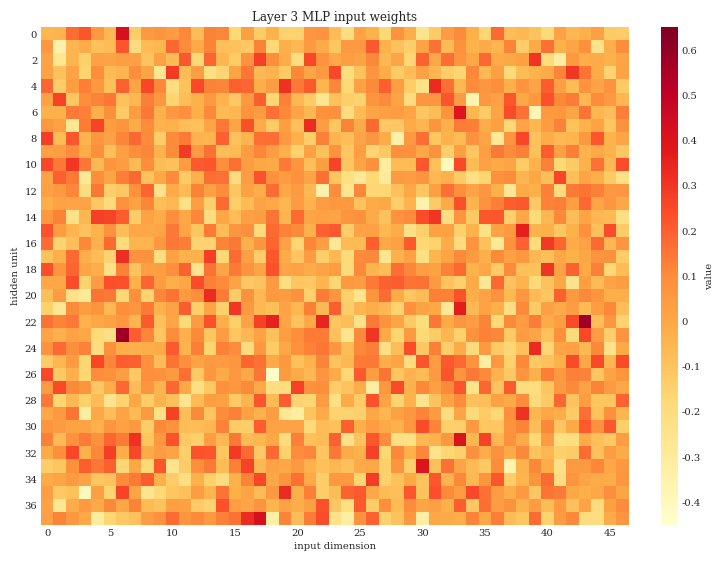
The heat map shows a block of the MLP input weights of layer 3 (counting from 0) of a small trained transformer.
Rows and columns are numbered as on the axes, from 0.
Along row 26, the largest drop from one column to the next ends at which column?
18
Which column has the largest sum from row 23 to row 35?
26
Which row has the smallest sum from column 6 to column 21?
28
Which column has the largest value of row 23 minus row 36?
6
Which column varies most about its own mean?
30
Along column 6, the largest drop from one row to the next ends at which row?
24
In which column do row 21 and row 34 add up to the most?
33
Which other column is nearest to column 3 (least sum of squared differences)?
9
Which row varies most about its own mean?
37
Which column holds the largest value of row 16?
40
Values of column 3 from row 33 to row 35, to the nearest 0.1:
0.2 0 -0.4
